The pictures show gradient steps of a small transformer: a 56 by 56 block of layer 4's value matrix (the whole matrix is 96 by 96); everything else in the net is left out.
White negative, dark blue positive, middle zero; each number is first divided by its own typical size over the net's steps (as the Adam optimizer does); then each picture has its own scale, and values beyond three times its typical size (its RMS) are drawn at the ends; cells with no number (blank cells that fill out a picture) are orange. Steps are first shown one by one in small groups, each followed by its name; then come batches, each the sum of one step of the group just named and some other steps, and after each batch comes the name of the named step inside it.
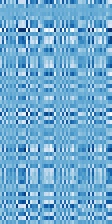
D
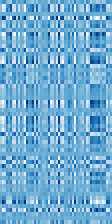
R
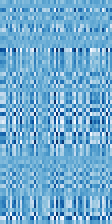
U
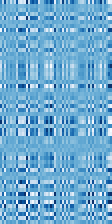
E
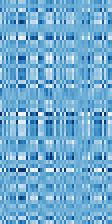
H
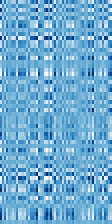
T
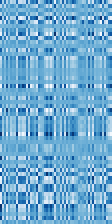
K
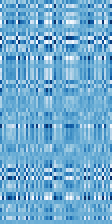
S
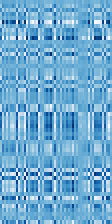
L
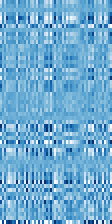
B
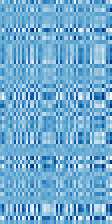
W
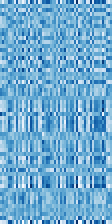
H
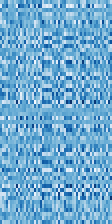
S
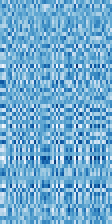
W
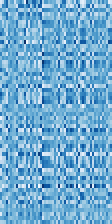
D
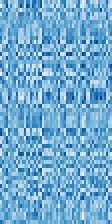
T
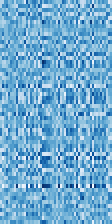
K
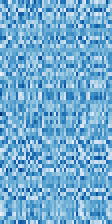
H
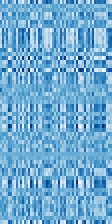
D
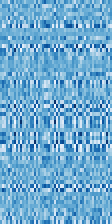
U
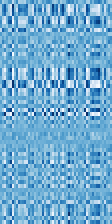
D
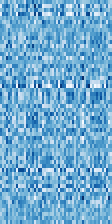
H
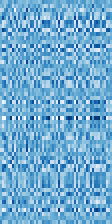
R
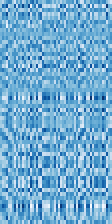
W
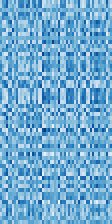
R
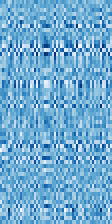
K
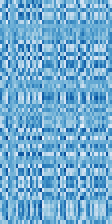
W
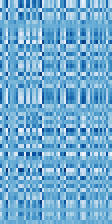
H
